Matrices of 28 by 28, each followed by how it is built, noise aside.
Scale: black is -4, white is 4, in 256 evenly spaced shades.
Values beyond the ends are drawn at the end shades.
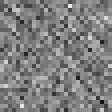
Toeplitz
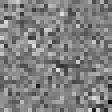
block diagonal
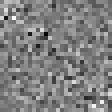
block diagonal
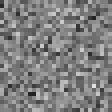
noise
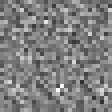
repeating columns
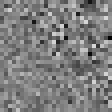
upper triangular
